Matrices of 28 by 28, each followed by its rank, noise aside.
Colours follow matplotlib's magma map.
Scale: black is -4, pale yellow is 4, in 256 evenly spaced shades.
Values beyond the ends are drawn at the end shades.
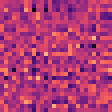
four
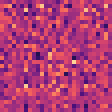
six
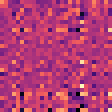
three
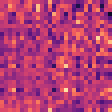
four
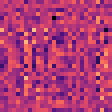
four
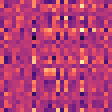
three
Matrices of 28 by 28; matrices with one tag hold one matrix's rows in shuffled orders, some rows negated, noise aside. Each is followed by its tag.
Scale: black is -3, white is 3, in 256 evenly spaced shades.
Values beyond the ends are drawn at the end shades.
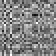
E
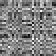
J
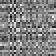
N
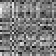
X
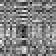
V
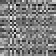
N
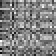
X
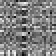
V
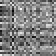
X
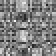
V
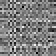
N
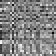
X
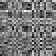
J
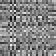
N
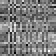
N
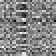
V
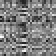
V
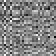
E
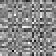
J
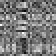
V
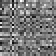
X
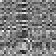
V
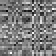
J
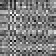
N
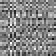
N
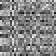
X
